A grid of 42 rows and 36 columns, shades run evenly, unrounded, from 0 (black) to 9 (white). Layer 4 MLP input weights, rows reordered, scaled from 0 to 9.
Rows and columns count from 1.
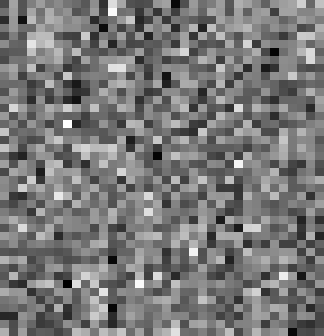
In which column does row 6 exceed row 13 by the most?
4
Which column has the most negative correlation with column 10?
27
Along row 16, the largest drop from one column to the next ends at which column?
9
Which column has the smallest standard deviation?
29
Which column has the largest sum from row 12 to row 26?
7
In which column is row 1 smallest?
20
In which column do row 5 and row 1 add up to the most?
34
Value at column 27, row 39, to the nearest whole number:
5
